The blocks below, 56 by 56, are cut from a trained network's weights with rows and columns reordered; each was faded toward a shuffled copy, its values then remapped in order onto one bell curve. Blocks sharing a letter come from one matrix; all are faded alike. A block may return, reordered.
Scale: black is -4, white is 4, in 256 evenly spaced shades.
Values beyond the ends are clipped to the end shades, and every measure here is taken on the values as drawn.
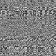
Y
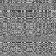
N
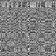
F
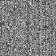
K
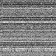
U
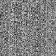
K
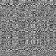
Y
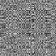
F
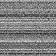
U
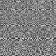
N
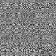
Y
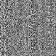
K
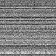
U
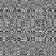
N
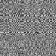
N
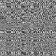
Y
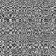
Y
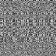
Y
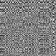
F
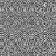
F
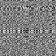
N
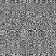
Y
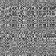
Y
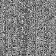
K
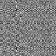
F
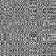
F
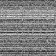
U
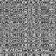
Y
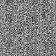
K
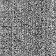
K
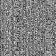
K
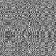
F
